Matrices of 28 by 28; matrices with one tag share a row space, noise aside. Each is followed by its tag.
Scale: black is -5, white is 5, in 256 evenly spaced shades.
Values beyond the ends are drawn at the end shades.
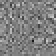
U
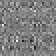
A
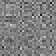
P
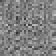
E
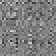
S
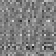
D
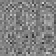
D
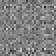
D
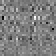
A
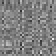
P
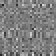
A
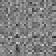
E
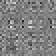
S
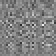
D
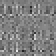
A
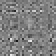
S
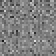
A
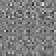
D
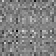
A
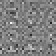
S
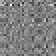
U
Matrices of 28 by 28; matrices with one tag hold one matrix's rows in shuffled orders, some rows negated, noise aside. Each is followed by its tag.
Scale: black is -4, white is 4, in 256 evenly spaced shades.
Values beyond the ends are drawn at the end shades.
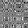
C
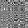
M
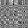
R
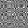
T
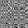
M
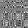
C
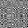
T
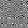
T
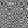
T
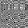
M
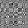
R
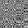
C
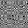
T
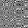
C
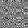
C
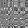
M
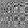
M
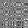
C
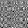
T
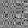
C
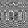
R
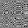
C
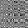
M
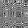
C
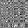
M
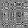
C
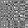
M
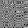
C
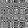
M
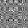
R
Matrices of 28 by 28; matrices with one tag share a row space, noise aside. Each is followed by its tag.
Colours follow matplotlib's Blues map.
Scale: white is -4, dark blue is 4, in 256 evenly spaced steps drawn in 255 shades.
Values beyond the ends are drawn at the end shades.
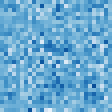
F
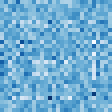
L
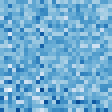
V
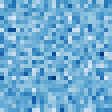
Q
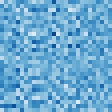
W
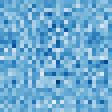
F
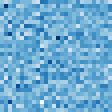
V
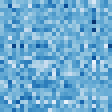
L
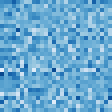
W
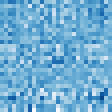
F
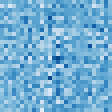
F
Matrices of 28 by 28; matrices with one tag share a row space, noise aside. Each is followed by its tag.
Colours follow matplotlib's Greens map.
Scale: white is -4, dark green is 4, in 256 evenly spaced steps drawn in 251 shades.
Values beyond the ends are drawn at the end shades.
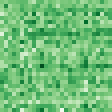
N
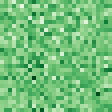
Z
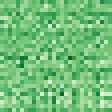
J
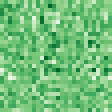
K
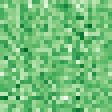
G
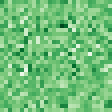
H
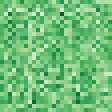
Z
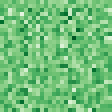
H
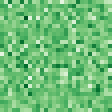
H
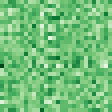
K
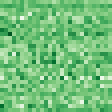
J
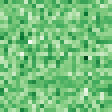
N
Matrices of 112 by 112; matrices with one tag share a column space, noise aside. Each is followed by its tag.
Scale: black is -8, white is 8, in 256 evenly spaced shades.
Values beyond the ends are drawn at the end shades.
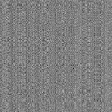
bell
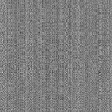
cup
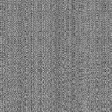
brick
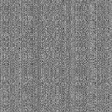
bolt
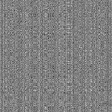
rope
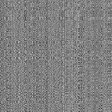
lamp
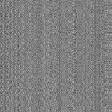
rope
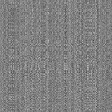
cup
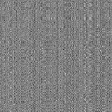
lamp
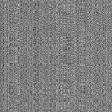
bell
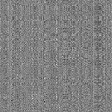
bolt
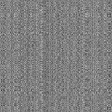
rope
